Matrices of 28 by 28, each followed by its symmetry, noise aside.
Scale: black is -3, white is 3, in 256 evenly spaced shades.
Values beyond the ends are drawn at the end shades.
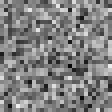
no symmetry.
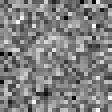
symmetric.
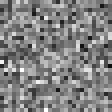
mirrored left to right.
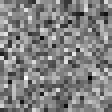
no symmetry.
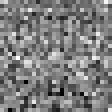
mirrored left to right.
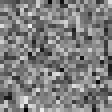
no symmetry.
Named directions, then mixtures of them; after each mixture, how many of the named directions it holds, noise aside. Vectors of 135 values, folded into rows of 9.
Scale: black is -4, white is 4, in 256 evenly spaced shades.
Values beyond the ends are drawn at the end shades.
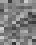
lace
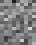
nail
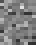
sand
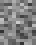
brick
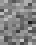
three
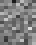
one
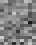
three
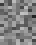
four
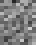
one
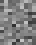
three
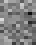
three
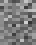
three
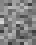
one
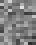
one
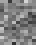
one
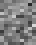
two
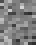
one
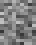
one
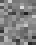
two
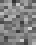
one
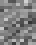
two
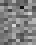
four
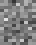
two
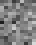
four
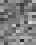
four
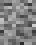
one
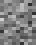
three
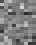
one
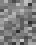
three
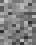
four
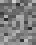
one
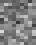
one
